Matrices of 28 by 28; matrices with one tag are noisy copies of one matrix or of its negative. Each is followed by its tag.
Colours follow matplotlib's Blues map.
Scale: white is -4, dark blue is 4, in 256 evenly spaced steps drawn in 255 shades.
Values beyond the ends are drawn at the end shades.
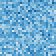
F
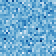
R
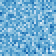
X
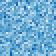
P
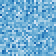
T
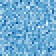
P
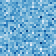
R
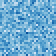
P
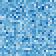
F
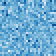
T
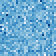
F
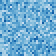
P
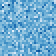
T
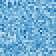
F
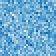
R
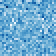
X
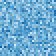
F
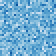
P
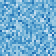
X
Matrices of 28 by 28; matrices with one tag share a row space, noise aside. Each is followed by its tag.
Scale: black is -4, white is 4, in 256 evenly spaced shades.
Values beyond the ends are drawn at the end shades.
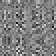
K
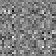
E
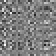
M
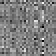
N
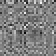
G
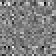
E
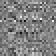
G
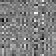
N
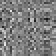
M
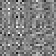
K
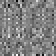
K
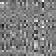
N
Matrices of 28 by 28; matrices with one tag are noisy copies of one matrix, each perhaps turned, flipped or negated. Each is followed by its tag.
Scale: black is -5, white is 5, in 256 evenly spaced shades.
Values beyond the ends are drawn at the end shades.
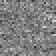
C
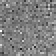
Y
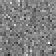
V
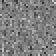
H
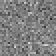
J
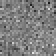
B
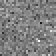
B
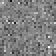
Y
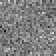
B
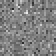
C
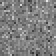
V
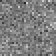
B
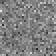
Y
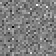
J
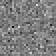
J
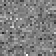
C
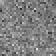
Y
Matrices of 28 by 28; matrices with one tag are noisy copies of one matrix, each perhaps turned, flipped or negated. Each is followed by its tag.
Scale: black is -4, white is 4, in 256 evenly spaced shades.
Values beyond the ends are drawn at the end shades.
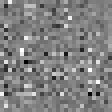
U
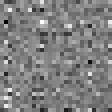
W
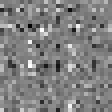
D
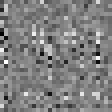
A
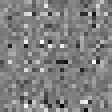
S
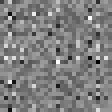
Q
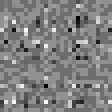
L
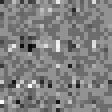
D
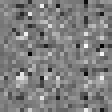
L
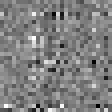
A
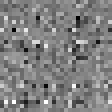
L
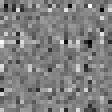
W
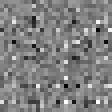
L
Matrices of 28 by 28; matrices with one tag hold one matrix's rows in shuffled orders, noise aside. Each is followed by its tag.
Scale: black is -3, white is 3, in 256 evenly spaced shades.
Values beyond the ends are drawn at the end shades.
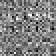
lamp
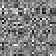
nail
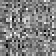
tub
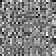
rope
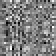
tub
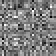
nail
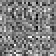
lamp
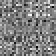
lamp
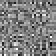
nail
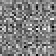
lamp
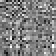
tub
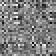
nail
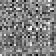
lamp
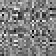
nail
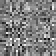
tub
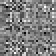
tub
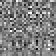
lamp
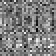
lamp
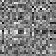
nail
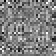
rope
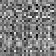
lamp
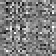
tub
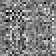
tub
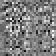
tub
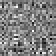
nail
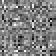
nail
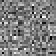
nail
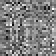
tub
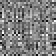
rope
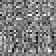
lamp
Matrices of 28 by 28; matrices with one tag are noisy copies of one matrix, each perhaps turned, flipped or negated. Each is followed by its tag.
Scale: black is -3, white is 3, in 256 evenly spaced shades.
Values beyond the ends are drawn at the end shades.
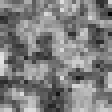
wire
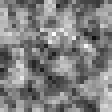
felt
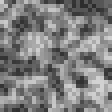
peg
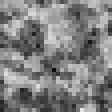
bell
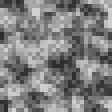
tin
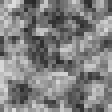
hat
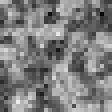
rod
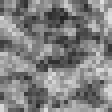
hat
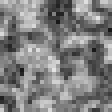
wire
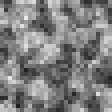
tin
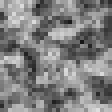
rod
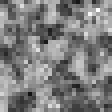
rod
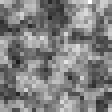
wire
